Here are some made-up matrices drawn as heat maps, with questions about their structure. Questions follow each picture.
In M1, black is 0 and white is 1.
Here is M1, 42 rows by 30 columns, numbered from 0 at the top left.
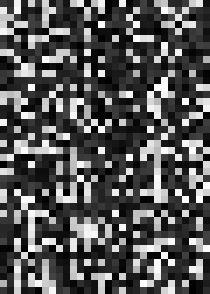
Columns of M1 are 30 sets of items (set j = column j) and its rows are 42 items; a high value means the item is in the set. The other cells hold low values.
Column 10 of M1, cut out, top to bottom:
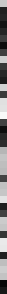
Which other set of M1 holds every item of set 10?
22
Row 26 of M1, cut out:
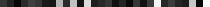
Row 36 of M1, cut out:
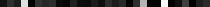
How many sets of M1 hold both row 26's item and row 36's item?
0
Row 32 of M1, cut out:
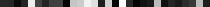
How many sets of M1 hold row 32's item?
9
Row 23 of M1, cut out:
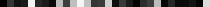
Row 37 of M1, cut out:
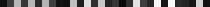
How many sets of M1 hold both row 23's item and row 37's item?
4
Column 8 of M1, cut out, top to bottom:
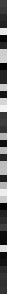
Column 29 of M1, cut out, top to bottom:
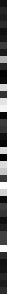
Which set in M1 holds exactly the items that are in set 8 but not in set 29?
9
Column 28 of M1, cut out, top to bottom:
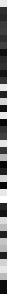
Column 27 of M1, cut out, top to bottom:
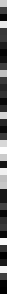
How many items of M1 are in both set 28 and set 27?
7
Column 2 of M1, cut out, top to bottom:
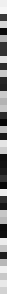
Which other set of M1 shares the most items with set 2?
6
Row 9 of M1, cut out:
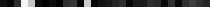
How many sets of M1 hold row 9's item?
3
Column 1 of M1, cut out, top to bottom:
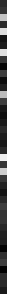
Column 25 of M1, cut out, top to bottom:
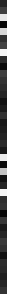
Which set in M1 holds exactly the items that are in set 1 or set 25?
18
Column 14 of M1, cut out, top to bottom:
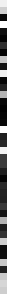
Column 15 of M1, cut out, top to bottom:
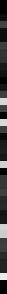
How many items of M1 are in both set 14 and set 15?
1
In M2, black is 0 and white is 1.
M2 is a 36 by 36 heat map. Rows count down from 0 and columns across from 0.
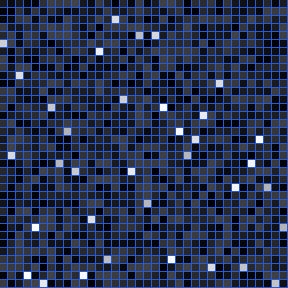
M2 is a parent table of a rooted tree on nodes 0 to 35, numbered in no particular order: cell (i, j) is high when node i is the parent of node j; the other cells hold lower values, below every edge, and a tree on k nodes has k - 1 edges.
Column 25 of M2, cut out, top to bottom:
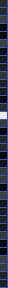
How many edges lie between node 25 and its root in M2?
8
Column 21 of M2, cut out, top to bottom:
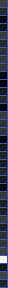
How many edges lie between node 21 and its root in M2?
4
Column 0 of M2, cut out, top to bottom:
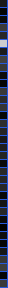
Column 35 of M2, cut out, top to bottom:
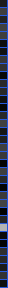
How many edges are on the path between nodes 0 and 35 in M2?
2
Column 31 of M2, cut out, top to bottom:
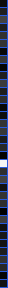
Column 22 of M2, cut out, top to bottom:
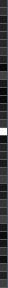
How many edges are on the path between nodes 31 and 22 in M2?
6
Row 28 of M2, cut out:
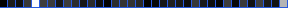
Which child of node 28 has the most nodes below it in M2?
4
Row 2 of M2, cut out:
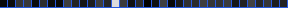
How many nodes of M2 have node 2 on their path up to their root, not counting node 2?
3
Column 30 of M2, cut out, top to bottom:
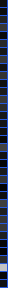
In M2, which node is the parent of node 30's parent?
23
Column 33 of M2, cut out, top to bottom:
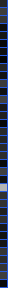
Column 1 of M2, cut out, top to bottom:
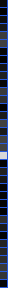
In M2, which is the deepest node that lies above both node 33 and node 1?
19
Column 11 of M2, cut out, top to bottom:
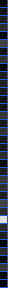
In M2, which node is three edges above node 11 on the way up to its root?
34
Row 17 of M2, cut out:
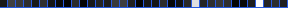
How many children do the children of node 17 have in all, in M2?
2
